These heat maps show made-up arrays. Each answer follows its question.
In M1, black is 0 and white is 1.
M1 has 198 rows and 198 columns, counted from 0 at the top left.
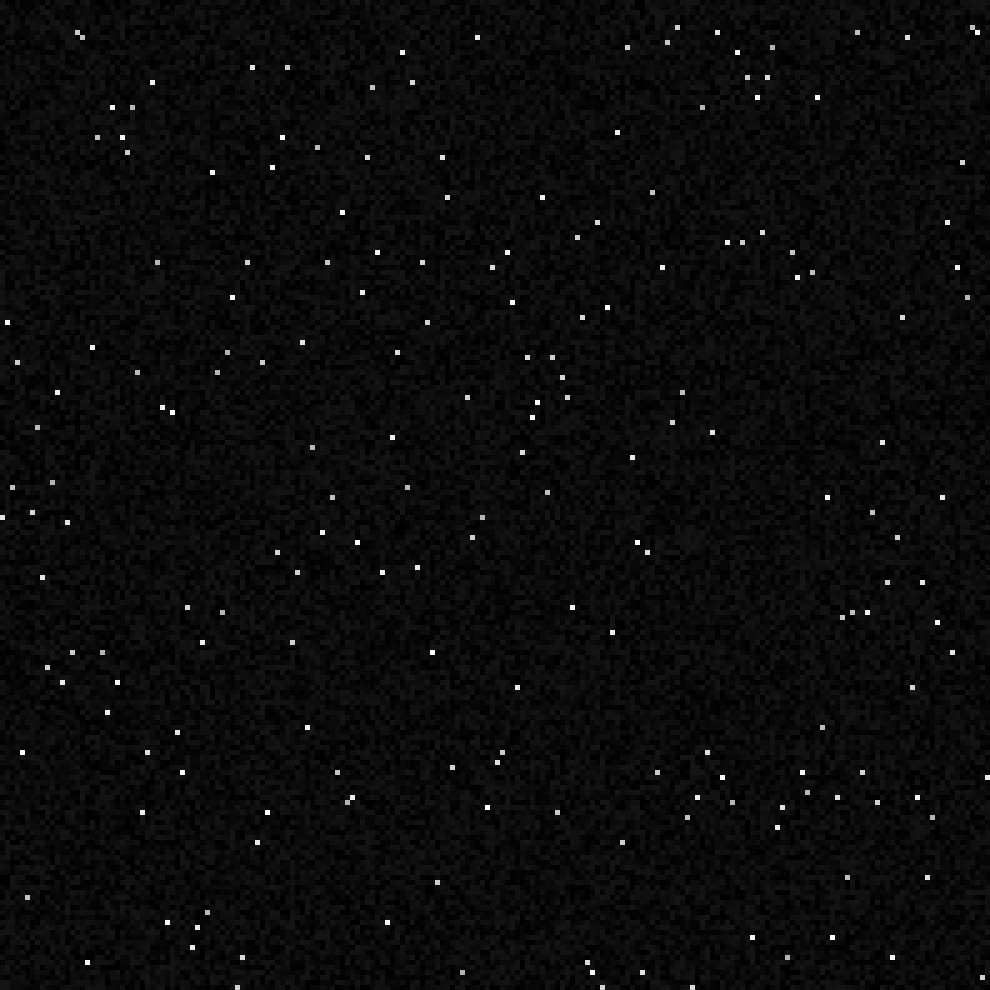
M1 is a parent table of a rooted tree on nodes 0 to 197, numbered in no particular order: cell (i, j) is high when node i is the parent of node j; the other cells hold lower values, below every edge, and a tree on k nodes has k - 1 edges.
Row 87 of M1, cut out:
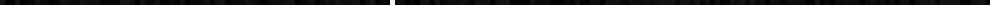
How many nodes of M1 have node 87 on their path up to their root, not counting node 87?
5
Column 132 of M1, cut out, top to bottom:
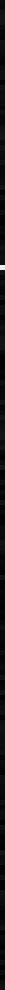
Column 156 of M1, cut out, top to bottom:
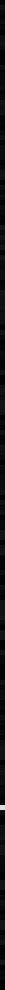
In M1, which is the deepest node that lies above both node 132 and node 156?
53
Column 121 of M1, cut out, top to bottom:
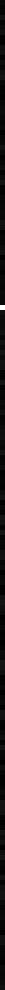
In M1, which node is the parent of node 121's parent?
145
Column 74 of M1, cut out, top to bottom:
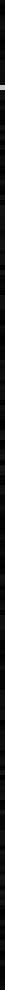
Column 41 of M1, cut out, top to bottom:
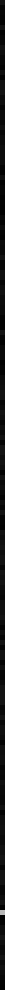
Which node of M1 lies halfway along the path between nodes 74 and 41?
163
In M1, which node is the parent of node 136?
78
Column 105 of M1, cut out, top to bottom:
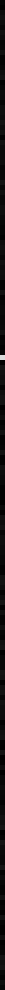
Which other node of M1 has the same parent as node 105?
110
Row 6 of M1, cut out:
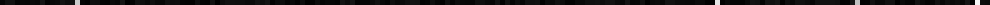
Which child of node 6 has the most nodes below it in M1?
15
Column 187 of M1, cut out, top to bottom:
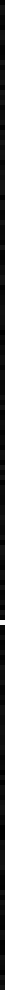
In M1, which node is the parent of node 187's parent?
168
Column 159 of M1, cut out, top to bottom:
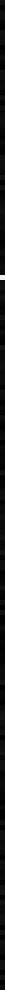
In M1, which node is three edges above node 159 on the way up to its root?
71
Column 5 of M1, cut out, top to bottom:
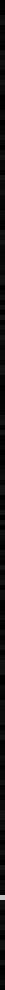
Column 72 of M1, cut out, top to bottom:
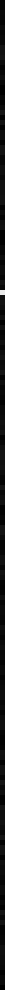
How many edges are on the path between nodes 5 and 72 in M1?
4
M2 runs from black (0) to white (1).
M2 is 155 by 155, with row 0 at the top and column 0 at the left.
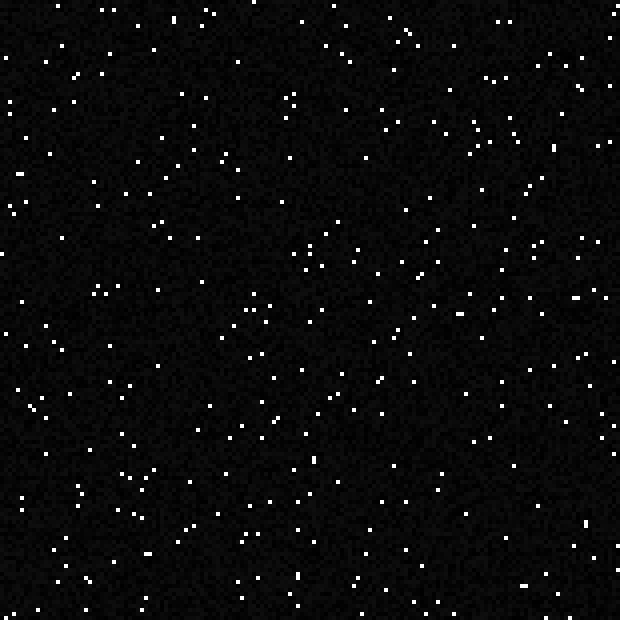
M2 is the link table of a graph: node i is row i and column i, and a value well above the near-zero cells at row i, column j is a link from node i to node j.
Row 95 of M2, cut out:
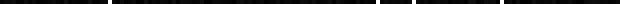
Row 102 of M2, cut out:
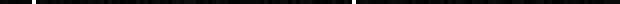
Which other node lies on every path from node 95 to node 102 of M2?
node 88
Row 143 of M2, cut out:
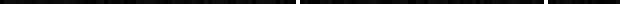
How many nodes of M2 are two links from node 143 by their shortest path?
5
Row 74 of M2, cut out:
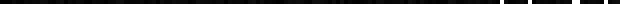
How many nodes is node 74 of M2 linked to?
5
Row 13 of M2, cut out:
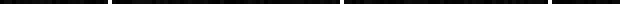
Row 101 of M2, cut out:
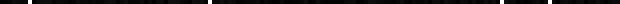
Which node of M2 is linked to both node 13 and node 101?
node 137
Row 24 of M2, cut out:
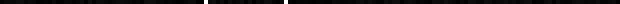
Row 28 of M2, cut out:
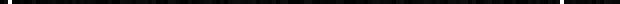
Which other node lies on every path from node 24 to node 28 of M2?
node 2
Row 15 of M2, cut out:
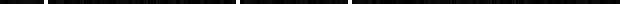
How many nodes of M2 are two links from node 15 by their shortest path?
6
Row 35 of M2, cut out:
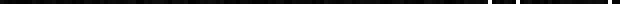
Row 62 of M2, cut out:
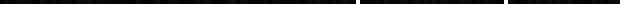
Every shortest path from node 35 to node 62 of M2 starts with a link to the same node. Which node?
node 152
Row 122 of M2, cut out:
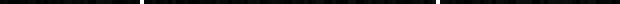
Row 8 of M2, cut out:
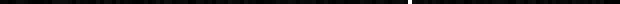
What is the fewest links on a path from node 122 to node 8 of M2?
5
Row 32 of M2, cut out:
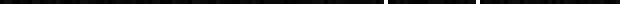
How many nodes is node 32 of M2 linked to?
2
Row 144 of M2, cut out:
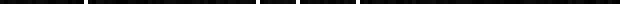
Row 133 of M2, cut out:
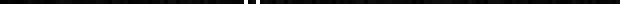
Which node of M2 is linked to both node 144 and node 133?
node 64
